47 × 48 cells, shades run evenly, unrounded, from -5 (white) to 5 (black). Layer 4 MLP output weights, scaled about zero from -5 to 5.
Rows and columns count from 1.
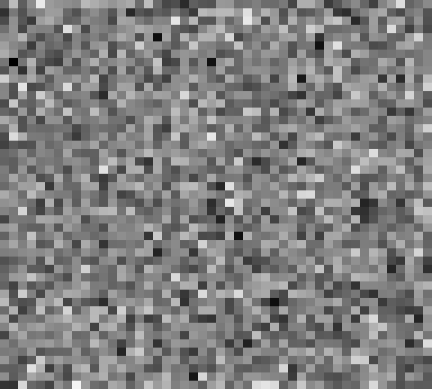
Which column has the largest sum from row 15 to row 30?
25
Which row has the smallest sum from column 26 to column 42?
47
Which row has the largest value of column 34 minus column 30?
10
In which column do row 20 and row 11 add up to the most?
29
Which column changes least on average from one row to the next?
41
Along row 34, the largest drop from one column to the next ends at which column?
20
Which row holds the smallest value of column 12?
21
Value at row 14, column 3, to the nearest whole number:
-1
